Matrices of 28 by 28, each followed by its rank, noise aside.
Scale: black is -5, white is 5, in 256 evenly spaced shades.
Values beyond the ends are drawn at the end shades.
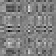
two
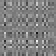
one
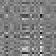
two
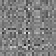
four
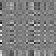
one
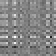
one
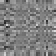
three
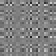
one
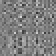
three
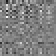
three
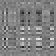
one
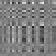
one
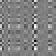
one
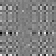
one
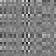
one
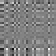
one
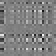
one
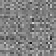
four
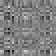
two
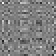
three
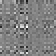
two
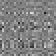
three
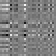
one
